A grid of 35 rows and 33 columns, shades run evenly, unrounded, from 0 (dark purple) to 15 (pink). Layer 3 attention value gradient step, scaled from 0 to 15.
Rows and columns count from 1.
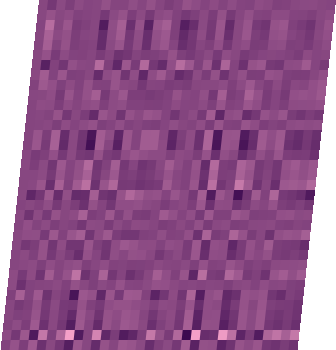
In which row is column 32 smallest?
20
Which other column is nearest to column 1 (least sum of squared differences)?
6
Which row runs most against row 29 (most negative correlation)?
9
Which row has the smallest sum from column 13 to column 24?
3
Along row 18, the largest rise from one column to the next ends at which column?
22
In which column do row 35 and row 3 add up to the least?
8
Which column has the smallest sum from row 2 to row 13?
13
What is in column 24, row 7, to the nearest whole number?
4
